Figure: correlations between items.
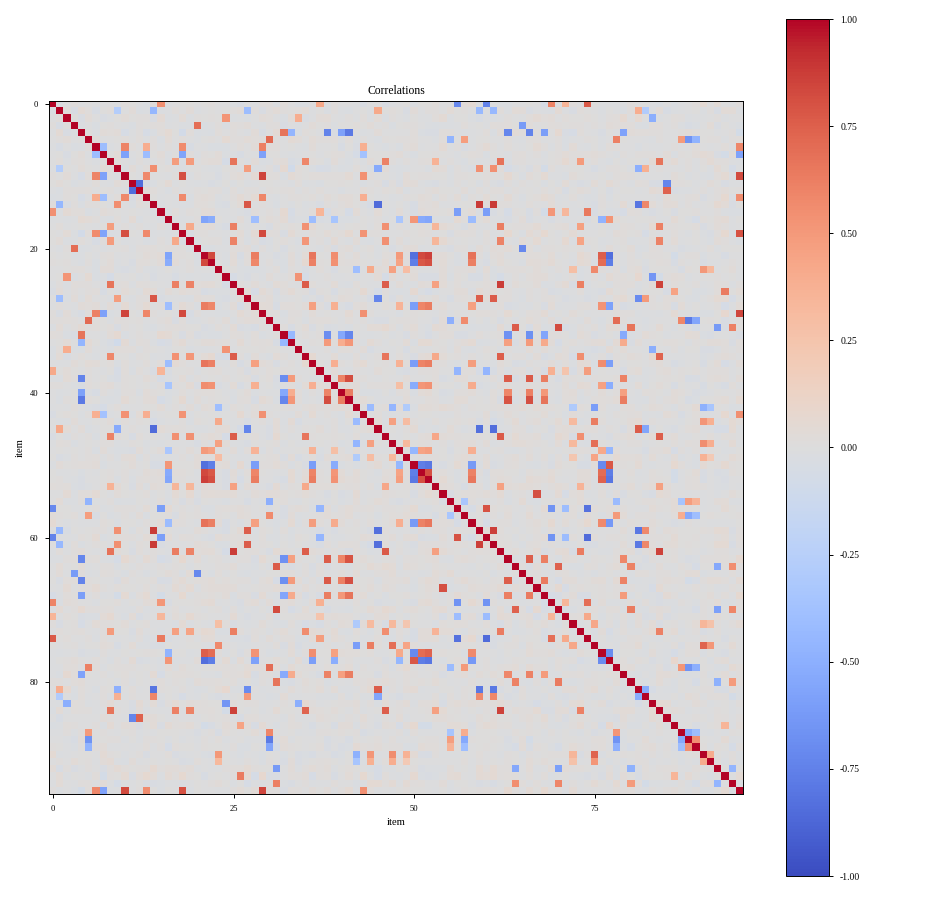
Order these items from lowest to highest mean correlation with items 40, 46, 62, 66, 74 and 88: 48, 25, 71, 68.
48, 71, 68, 25
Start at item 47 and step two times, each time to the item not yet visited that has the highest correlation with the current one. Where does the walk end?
90
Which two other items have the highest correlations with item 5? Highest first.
30, 78
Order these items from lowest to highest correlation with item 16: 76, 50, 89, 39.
76, 39, 89, 50
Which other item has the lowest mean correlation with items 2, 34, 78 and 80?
83
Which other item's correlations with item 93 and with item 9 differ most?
26
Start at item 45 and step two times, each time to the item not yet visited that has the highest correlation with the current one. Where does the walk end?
1
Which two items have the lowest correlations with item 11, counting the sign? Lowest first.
12, 85
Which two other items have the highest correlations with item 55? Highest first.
88, 89
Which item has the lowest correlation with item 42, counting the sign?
75
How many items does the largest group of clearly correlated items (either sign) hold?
13
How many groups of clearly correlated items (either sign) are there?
14
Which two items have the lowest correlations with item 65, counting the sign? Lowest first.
20, 3
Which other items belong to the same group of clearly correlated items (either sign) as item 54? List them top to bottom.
67
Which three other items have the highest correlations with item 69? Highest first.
74, 0, 15
